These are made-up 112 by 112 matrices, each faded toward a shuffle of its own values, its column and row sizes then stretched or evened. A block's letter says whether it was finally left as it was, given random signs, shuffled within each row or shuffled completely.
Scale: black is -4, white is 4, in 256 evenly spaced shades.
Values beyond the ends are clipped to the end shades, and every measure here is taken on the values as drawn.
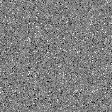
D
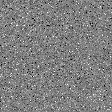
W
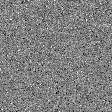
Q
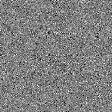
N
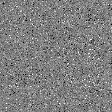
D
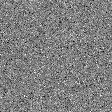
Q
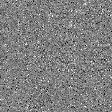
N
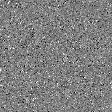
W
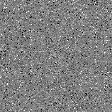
N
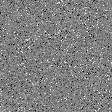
Q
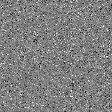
D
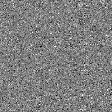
N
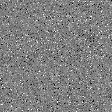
D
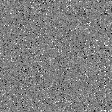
D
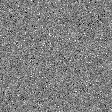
Q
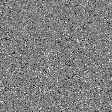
W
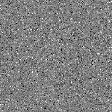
N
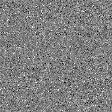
D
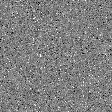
Q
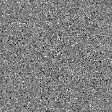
D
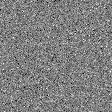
Q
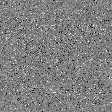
W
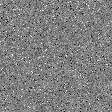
Q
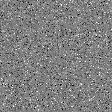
W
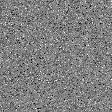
W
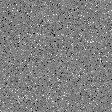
Q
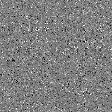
N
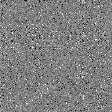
N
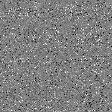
N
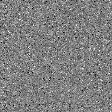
D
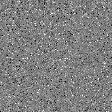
N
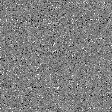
D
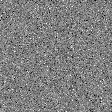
Q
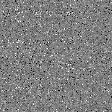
D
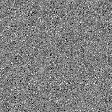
N
